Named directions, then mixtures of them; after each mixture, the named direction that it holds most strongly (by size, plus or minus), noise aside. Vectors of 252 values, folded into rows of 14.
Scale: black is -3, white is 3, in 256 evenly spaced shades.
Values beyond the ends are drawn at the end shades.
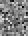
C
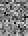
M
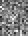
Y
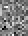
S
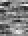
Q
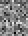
M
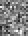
Y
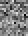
M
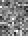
Y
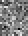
S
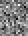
M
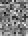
M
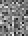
S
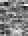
Q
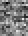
Q
